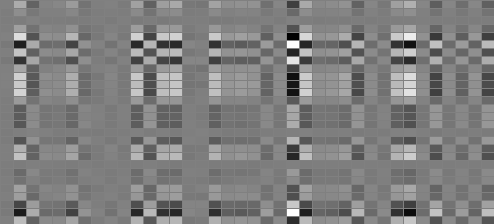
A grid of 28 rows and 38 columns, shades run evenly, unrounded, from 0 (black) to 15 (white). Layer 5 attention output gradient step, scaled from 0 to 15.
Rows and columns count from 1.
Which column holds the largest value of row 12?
32
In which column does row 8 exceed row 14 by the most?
23
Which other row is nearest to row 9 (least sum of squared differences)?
1
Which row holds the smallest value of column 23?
5
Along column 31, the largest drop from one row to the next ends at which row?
6
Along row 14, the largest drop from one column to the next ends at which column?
24
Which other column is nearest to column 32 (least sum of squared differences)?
2
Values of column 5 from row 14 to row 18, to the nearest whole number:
7 7 7 7 7
